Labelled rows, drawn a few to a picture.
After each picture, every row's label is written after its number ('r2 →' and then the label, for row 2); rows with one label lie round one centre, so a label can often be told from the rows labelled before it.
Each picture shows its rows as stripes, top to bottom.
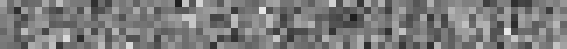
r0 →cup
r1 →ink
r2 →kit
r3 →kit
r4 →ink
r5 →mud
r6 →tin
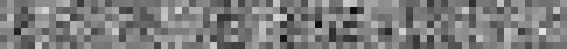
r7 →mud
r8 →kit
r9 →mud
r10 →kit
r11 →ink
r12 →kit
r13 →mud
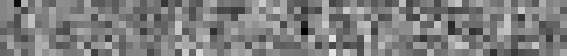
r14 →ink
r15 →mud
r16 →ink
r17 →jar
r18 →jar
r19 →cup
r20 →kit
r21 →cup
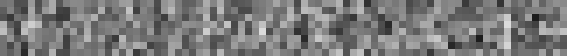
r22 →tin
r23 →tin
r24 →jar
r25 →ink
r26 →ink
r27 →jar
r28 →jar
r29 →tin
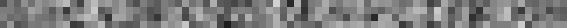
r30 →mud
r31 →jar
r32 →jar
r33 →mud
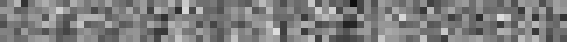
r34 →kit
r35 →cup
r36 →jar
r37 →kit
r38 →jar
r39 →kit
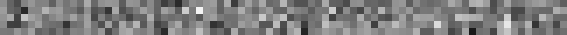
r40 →ink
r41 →cup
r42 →ink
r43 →jar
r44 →jar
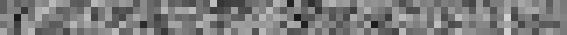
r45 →mud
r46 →kit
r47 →ink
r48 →jar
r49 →ink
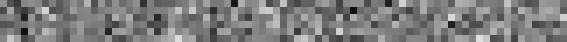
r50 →ink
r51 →kit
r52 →tin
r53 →jar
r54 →tin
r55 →kit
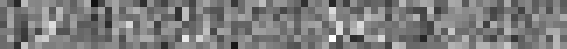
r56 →ink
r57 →cup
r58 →cup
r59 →tin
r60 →tin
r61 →cup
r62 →ink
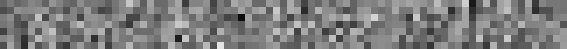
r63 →jar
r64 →jar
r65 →mud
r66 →kit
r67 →tin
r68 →cup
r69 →tin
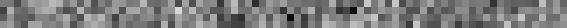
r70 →cup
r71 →kit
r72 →mud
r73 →mud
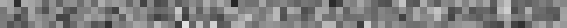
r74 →ink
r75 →jar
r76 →jar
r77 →cup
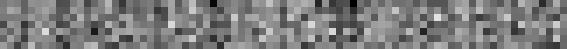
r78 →kit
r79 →kit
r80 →jar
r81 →kit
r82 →cup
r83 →kit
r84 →jar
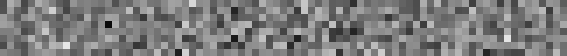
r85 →kit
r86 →tin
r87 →ink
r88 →cup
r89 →kit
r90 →ink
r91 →mud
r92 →cup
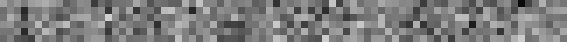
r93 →cup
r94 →tin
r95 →kit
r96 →mud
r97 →tin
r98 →mud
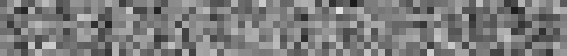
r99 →kit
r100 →tin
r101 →jar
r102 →cup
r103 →jar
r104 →jar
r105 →tin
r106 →cup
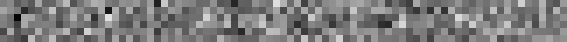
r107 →mud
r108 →tin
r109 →ink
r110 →ink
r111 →mud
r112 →tin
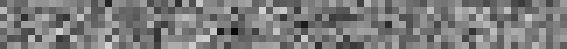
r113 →cup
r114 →ink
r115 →kit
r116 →ink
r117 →mud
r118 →tin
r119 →kit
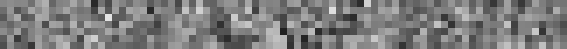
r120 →cup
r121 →cup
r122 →kit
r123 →jar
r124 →kit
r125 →mud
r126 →mud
